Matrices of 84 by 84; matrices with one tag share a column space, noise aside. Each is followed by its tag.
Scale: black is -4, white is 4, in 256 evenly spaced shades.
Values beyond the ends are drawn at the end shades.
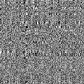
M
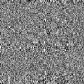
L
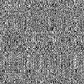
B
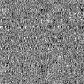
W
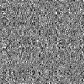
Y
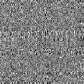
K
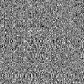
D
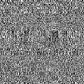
K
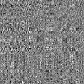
B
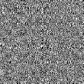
Y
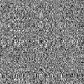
D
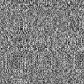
B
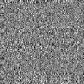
L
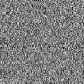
Y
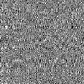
W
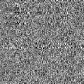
Y
